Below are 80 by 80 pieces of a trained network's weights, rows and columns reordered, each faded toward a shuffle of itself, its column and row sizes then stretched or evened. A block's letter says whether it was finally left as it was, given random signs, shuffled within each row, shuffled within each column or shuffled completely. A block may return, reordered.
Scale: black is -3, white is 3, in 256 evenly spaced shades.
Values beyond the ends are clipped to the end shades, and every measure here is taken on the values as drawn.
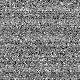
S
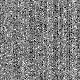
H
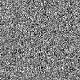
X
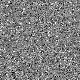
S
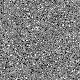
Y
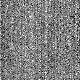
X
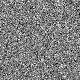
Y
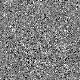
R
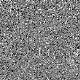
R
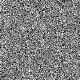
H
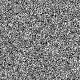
S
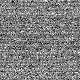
S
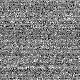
S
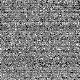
X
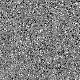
S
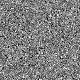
S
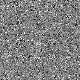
R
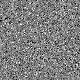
S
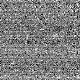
X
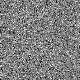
H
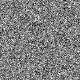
H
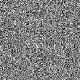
X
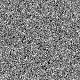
Y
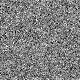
Y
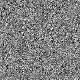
R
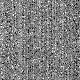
H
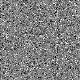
R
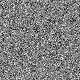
Y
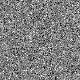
H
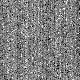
H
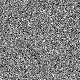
Y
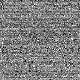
X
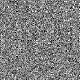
X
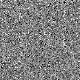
R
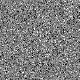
R
